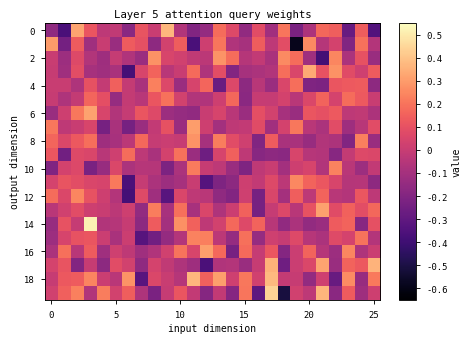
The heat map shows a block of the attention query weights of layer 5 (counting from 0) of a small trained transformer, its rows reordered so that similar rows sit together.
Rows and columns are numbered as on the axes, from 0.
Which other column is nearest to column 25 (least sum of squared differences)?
23
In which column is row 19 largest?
17
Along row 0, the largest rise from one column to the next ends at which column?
2
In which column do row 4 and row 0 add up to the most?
9
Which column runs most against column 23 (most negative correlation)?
7
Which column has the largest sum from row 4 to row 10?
3
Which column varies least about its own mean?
5
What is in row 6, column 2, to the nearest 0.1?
0.2
